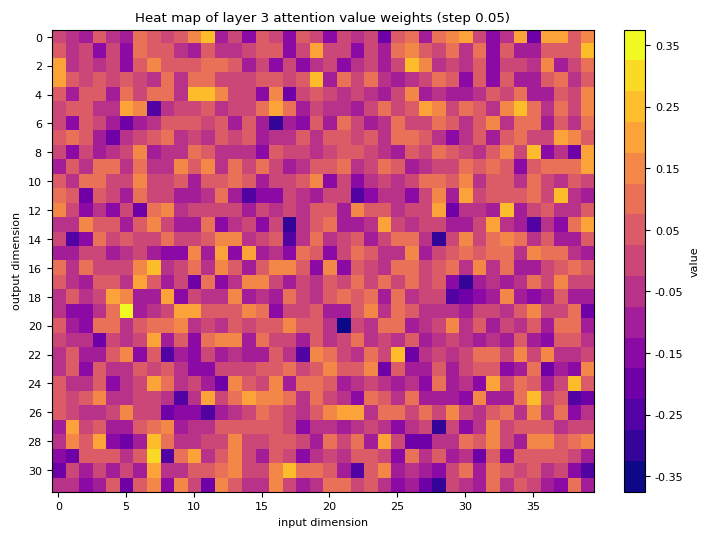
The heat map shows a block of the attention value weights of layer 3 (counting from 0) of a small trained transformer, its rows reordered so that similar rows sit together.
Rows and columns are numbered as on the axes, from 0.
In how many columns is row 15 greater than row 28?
16
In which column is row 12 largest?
33
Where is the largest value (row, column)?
19, 5
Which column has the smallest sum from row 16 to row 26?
30
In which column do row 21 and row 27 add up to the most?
7
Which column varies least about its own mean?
23
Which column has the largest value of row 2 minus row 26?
11
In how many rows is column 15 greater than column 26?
16
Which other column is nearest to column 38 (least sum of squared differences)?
9
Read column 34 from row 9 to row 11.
-0.15 -0.05 0.05
